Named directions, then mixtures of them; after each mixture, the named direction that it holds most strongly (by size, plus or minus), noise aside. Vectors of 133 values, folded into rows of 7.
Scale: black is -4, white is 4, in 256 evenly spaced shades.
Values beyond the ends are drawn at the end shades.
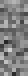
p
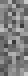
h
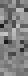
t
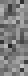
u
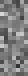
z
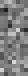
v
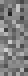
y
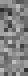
y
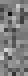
y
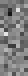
y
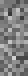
y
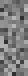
z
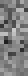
t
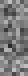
u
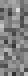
y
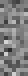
p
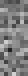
p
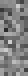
y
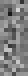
y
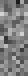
z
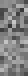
h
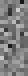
u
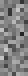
y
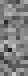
p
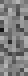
y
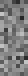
z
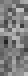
h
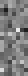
v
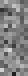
p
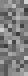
h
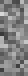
z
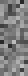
u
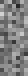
z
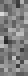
z
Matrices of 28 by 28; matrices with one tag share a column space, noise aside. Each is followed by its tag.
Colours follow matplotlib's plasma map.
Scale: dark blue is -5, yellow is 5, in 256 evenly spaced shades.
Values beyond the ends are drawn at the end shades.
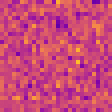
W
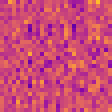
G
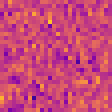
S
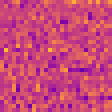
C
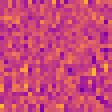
C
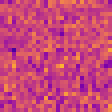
C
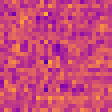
W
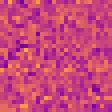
C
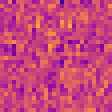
W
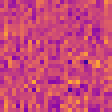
G
